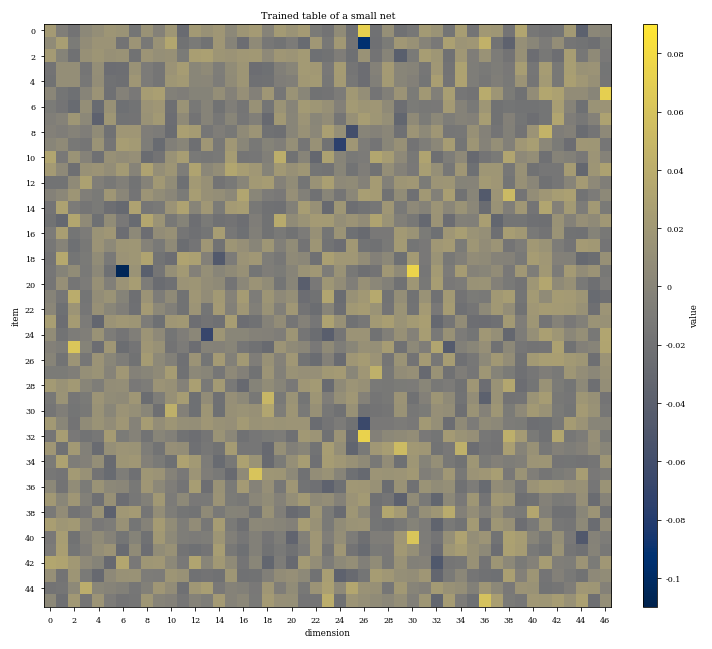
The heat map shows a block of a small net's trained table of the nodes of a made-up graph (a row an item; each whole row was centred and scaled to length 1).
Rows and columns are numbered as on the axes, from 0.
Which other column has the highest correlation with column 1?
35
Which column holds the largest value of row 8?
41
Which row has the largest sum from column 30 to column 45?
19
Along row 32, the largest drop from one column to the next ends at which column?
27
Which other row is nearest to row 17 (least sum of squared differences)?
30
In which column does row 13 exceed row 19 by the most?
6
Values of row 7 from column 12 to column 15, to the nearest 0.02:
-0.02 0 -0.02 0
